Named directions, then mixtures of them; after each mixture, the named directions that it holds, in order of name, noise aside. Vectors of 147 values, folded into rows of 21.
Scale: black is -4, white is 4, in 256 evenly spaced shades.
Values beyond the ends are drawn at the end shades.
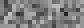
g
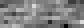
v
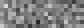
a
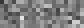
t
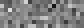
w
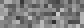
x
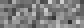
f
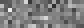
w.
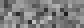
g.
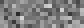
a, t.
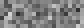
g.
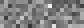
a, t, x.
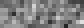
f, v, x.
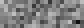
f, t, v.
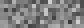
a, f.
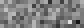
f, t.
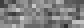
t, v.
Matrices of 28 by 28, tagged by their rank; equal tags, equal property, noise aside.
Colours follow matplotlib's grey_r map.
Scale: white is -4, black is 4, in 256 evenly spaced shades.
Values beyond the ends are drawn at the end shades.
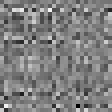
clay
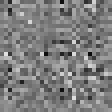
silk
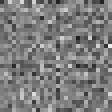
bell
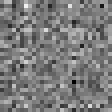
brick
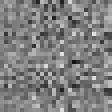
brick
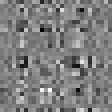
clay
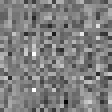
brick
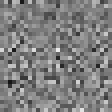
brick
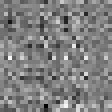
silk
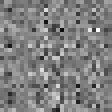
silk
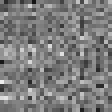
brick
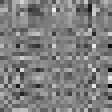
clay
